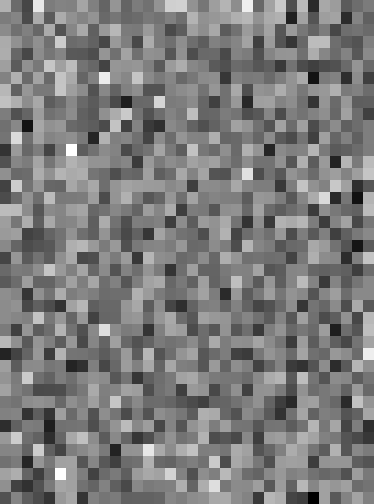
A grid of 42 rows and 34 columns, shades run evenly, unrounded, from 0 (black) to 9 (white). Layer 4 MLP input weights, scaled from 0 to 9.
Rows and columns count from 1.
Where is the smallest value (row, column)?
42, 29
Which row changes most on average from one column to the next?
1
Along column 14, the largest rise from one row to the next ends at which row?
38
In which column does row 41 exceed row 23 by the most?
20
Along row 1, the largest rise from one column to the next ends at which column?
4
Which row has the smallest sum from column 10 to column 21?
11
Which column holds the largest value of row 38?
14
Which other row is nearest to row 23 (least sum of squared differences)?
3
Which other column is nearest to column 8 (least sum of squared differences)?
19
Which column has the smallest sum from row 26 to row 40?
5
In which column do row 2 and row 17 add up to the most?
30
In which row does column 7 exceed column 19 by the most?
13
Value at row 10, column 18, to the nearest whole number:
7
